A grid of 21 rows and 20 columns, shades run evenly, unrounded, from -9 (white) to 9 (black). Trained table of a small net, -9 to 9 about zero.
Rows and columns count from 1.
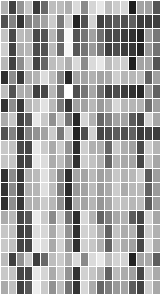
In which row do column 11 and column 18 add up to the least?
13
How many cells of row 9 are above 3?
3
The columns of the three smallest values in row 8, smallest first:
6, 15, 5
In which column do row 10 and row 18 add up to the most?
10
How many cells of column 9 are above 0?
8
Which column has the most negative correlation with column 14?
9
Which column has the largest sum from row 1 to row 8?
17
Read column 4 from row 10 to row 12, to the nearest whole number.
0 4 4
